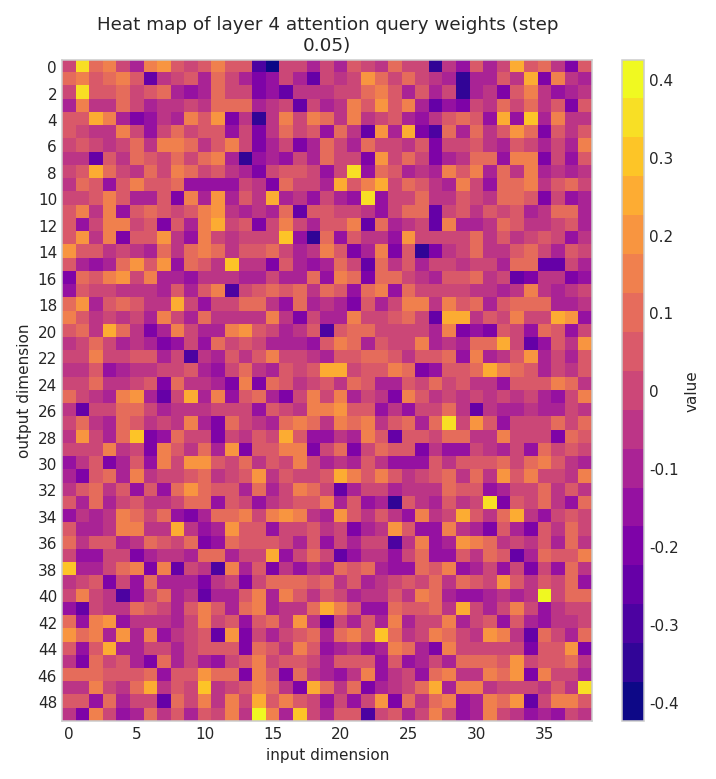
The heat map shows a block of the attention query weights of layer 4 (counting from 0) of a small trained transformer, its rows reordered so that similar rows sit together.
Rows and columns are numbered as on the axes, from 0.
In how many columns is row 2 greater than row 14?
14
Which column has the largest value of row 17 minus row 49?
22
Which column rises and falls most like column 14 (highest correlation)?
27
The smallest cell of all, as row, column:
0, 15
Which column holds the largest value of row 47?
38
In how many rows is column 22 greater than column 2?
20
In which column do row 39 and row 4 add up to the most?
32
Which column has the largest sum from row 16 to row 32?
28
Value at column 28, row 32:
0.1
